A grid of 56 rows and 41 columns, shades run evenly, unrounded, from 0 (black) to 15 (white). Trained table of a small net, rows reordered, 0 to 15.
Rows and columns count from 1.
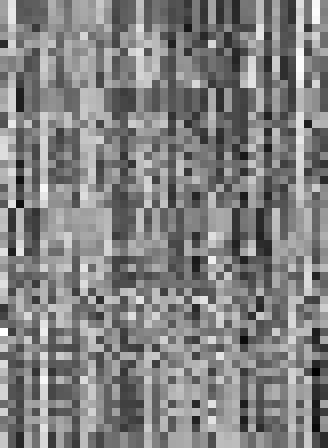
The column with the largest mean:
6
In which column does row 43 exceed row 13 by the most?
37
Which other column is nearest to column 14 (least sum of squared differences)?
9
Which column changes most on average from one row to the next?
25
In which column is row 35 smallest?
40
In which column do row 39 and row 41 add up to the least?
33
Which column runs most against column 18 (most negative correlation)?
30
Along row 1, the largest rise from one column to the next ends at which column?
38
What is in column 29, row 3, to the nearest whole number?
6
